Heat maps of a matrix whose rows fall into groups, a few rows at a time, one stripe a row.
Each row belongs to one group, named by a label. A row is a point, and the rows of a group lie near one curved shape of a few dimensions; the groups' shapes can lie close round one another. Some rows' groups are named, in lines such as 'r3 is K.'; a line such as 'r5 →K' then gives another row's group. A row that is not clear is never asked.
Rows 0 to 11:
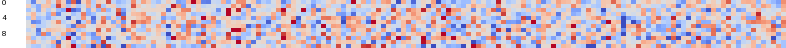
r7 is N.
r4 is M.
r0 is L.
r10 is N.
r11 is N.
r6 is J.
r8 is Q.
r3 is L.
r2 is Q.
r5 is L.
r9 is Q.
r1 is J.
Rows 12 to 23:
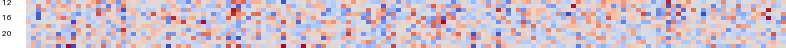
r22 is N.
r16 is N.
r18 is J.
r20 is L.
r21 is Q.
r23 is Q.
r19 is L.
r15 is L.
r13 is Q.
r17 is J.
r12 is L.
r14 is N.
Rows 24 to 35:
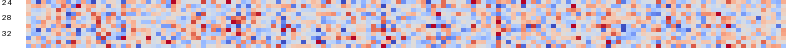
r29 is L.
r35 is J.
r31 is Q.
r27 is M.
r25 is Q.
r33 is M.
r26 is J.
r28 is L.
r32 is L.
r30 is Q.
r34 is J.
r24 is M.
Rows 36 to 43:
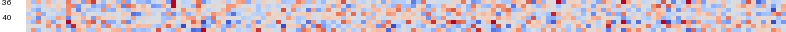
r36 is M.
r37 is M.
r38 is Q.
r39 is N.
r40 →Q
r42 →J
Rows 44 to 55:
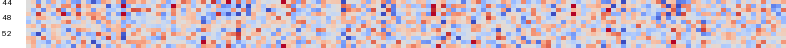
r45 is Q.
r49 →N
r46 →L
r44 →Q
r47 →Q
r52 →L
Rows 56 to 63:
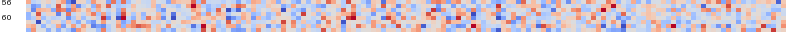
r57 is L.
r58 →Q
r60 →M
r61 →Q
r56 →M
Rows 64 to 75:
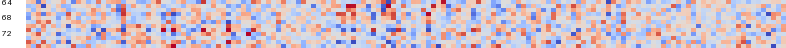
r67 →N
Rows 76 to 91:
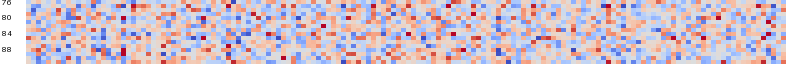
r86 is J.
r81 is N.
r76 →N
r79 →J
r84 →N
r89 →M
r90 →Q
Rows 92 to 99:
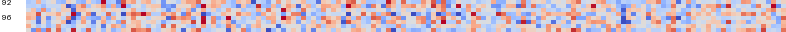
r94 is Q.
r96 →Q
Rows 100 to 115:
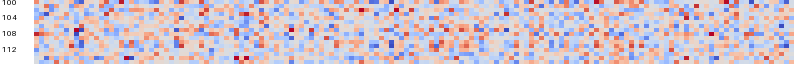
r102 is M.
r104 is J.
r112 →N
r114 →L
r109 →J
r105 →J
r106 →Q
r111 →M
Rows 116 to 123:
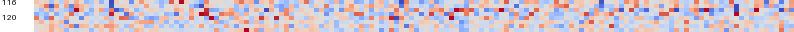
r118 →Q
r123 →N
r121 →N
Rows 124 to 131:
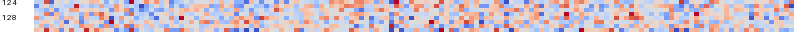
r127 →M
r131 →Q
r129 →N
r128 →M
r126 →N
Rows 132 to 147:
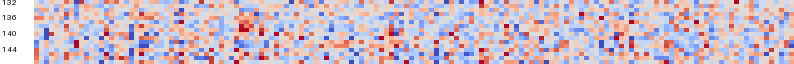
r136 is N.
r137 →M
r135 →J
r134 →J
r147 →M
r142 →N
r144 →M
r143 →N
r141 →L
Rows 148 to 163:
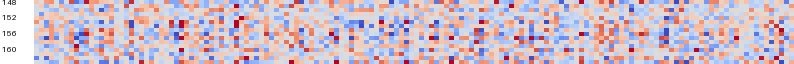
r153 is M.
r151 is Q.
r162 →N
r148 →Q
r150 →M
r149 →L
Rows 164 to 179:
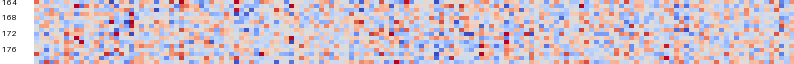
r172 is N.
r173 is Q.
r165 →Q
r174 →J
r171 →Q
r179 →L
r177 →J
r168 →Q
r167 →Q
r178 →M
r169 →M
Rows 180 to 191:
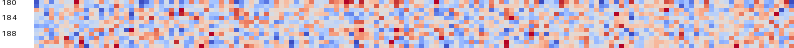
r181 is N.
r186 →N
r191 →L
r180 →N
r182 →M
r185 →L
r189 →L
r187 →M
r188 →M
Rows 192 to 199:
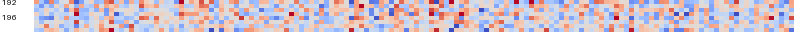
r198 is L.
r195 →Q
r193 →L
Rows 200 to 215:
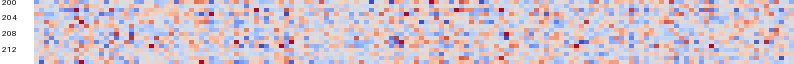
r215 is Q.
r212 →Q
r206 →Q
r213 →N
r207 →N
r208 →N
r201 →J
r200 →N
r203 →M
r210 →L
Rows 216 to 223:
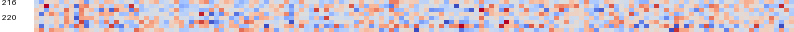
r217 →L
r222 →Q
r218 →N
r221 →L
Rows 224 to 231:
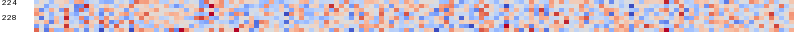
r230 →N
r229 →M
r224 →M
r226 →Q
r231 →M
